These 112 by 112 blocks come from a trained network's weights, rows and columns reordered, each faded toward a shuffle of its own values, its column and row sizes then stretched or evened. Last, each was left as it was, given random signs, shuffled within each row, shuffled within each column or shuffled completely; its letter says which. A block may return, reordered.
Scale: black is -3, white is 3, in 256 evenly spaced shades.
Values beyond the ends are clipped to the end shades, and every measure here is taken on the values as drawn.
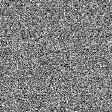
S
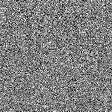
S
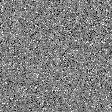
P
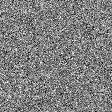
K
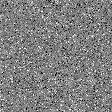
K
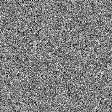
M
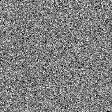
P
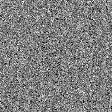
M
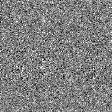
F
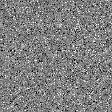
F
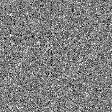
M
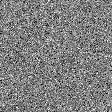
K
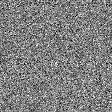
S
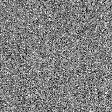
P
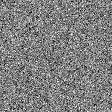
K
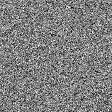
K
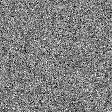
K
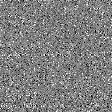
F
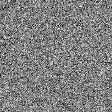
M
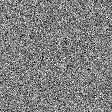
K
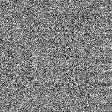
F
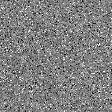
M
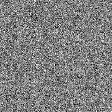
F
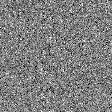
P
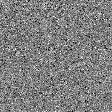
S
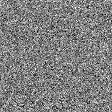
S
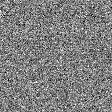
S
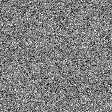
S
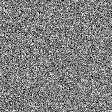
F
